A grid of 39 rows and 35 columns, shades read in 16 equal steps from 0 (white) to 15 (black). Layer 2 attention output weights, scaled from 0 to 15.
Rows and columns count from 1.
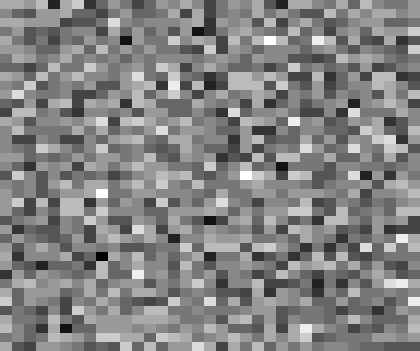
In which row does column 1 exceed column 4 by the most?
31
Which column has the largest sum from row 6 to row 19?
19
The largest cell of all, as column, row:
9, 29
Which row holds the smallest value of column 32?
16
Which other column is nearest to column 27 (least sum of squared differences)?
1
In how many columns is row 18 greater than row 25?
15
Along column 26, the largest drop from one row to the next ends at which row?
37
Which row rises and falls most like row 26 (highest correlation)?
30
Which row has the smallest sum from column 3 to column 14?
38
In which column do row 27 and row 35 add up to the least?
34
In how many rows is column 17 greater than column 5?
16
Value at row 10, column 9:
10
